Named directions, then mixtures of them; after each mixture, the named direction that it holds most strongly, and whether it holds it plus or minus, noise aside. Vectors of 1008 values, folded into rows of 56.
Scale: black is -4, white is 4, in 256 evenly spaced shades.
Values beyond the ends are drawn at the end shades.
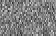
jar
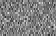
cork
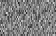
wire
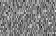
wire, minus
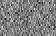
cork, minus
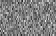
wire, plus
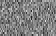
jar, plus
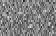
wire, minus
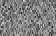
jar, minus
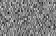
cork, minus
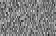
wire, minus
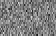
jar, minus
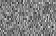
cork, plus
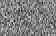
cork, minus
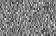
cork, plus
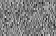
cork, minus
